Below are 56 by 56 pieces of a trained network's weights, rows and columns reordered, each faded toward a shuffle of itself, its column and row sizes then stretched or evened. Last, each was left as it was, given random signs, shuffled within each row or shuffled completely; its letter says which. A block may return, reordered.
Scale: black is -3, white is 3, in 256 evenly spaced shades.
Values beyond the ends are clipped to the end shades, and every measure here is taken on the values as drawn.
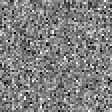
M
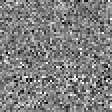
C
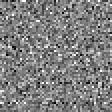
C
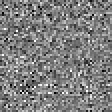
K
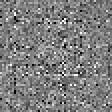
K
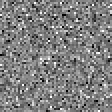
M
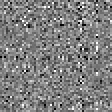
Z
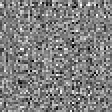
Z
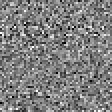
C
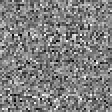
C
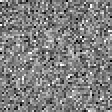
M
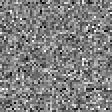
C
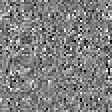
Z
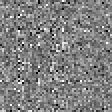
K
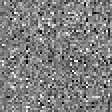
K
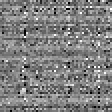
Z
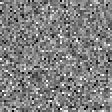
M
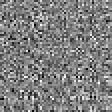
Z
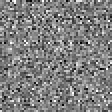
C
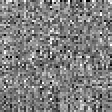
Z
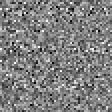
C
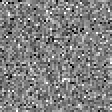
M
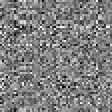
Z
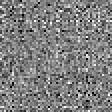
Z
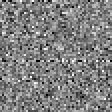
C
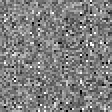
K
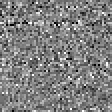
C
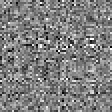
Z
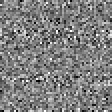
C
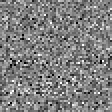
C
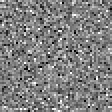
M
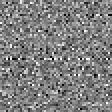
C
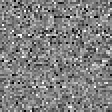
C
